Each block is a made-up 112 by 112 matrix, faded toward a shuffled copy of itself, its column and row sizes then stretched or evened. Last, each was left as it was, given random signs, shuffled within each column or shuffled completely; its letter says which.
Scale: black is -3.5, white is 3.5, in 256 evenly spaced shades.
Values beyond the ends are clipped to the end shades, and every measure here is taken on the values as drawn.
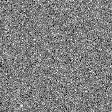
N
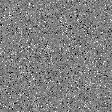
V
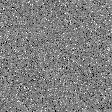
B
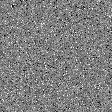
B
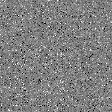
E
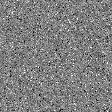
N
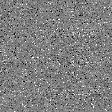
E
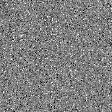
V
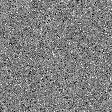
B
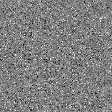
E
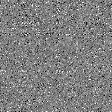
E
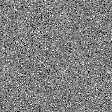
N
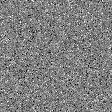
B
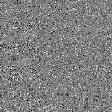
E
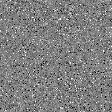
E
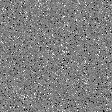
N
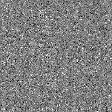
E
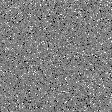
B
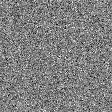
B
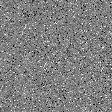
N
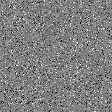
V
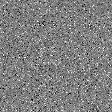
E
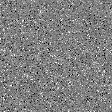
V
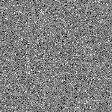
V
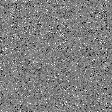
V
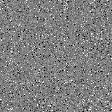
E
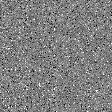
N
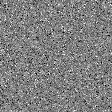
B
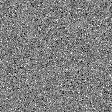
B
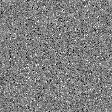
N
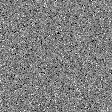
B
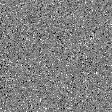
V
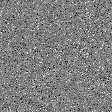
B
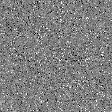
E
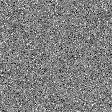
B
